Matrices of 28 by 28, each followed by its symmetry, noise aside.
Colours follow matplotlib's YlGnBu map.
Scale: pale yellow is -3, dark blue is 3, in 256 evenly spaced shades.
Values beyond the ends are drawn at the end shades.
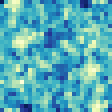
same after a half turn.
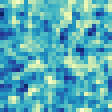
antisymmetric.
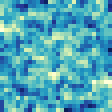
same after a half turn.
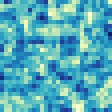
no symmetry.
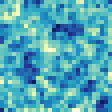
symmetric.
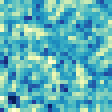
symmetric across the other diagonal.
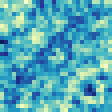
symmetric.
